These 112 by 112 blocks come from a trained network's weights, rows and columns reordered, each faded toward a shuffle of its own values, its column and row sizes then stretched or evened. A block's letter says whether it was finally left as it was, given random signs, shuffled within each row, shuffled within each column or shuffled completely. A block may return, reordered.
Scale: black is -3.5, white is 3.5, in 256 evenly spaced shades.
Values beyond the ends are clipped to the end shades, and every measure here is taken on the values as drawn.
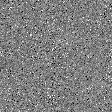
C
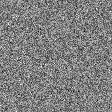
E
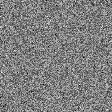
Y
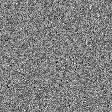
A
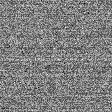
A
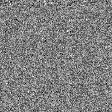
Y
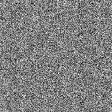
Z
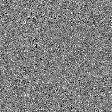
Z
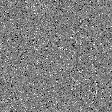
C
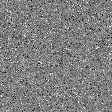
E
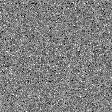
A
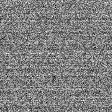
Z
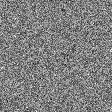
E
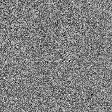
Y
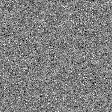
C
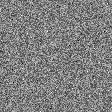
E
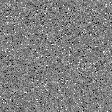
Z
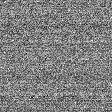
A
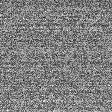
Z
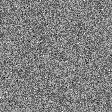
E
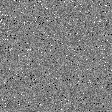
A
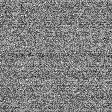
A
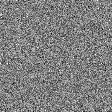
A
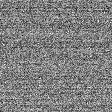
A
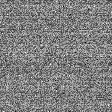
Z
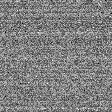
Z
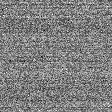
A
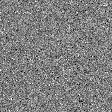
A
